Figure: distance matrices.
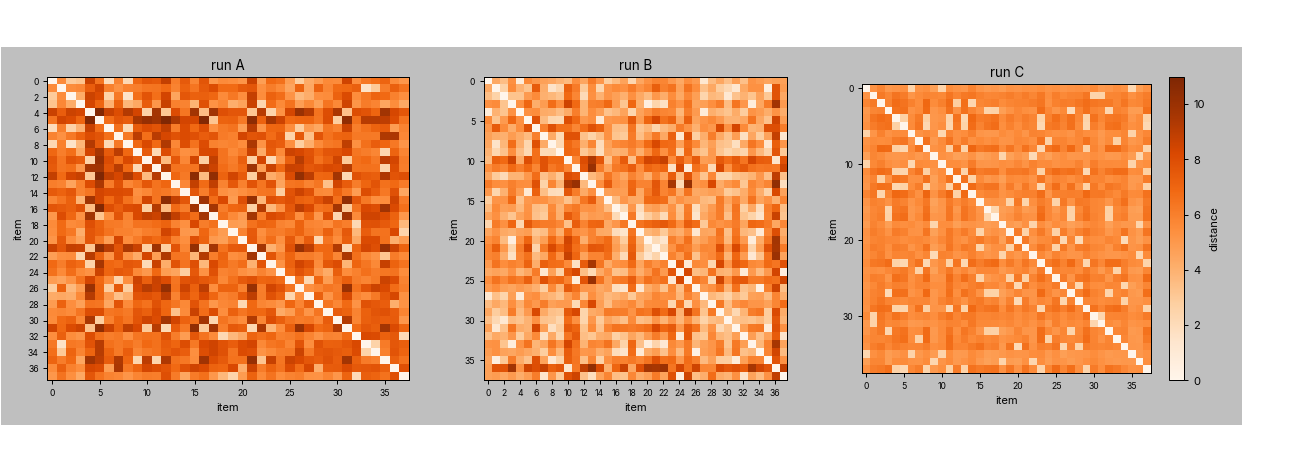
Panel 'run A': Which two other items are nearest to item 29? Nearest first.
13, 24
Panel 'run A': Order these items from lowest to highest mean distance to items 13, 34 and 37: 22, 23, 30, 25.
22, 25, 23, 30
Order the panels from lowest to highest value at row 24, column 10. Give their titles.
run A, run C, run B
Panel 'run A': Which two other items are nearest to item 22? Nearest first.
3, 35
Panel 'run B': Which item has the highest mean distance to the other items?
36
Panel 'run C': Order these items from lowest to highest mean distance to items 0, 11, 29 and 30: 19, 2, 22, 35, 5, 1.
5, 35, 1, 22, 19, 2
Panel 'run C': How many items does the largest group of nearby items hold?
8
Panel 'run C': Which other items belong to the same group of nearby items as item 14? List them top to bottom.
2, 12
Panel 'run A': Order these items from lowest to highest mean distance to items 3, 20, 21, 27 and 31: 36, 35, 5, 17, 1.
1, 36, 17, 35, 5
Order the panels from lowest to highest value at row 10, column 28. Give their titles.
run B, run C, run A
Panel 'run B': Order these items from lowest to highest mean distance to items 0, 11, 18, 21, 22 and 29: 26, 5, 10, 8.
26, 8, 10, 5
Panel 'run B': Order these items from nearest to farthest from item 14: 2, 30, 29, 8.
8, 30, 2, 29
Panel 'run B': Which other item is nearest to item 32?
24
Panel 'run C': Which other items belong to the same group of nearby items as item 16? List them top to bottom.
3, 17, 27, 32
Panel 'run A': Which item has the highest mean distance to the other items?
5
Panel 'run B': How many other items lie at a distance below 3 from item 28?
3
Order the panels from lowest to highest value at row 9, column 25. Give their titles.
run C, run B, run A
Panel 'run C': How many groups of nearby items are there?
9
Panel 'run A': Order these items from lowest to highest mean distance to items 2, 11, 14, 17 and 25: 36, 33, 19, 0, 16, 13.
0, 19, 13, 33, 36, 16
